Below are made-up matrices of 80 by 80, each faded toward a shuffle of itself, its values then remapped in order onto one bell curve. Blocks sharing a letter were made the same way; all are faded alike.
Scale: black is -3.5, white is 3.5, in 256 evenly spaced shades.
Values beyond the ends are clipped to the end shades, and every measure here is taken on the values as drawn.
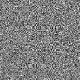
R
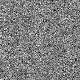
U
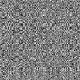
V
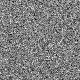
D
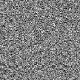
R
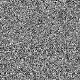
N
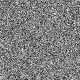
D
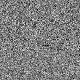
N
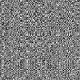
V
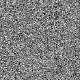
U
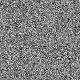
N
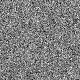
D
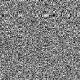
R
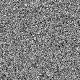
D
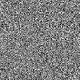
R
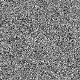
N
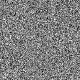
U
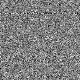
N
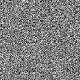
R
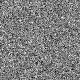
D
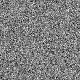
D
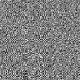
V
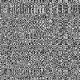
V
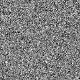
U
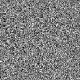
R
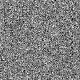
U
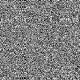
R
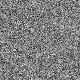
D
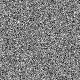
D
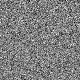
D
